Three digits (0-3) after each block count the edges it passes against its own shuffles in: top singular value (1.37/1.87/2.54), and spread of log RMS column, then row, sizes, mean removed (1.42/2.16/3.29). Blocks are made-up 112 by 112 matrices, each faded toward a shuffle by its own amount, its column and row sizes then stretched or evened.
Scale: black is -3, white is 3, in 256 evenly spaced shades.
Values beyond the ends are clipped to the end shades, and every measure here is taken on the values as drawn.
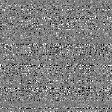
2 1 3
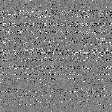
1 1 3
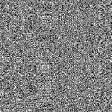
2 1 1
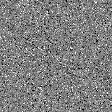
1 1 0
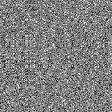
2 1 0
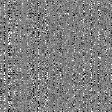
2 3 1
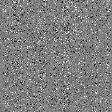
0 2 1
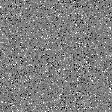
0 1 1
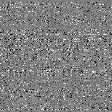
2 0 3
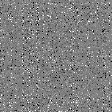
0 2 2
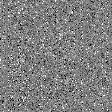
0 2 0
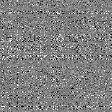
2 2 3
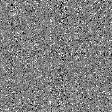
0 2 1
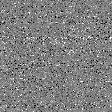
0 0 2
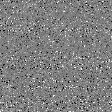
0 0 2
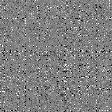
1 2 2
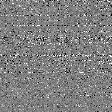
0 1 3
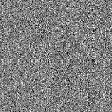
2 1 0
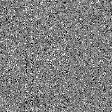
0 2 0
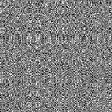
3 2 1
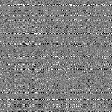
3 1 3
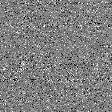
0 0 2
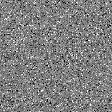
2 0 1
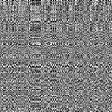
3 2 3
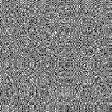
3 1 0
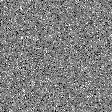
0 0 0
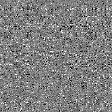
2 1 2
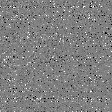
1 0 2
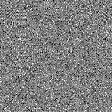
2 0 0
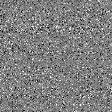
0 1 2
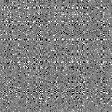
3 2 2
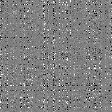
2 3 2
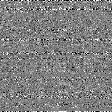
2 0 3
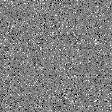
0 1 2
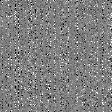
0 3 1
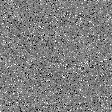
0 0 1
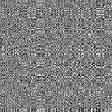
3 1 2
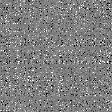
1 2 2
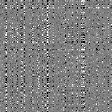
3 3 2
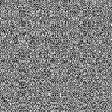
3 0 1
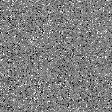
1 1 1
